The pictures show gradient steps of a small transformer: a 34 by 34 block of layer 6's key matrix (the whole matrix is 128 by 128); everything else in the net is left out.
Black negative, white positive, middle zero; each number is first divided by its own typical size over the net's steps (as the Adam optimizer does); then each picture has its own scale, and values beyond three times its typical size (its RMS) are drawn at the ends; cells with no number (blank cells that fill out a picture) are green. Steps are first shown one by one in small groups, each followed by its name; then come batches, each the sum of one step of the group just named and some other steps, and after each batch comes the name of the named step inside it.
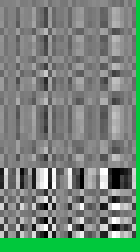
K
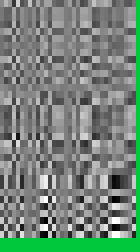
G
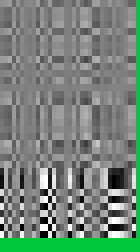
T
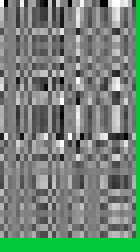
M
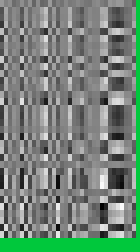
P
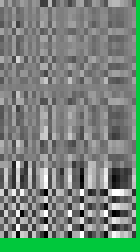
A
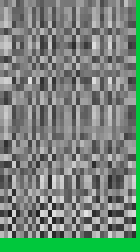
M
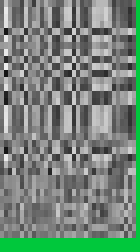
P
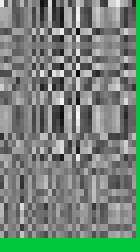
M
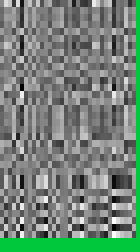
G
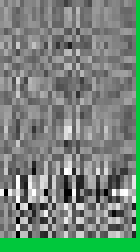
A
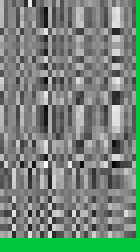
M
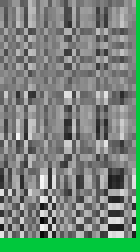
T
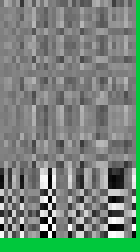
T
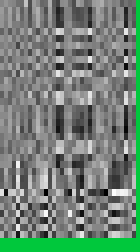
A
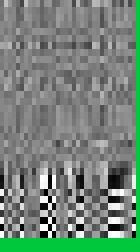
T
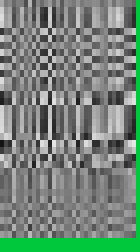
M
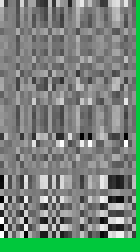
M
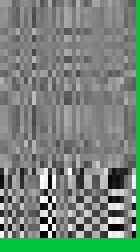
T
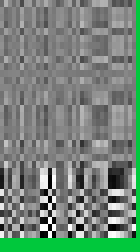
T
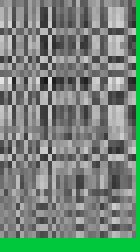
K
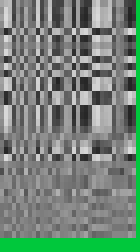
P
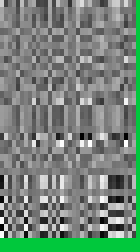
M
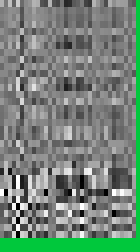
A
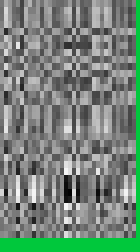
P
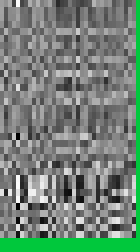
G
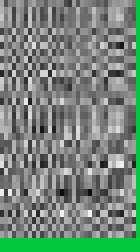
M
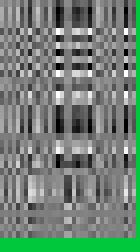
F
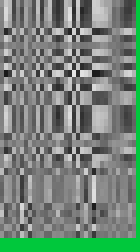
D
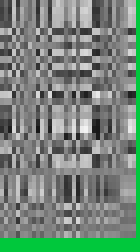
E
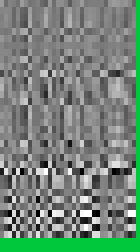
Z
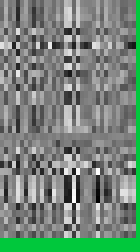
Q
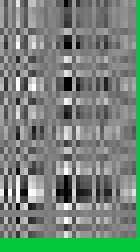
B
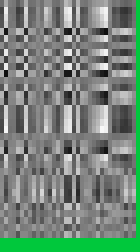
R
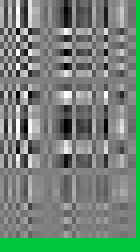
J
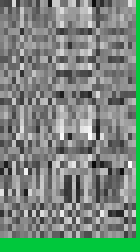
E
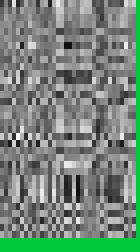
E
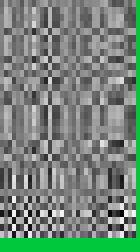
Z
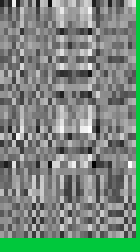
E
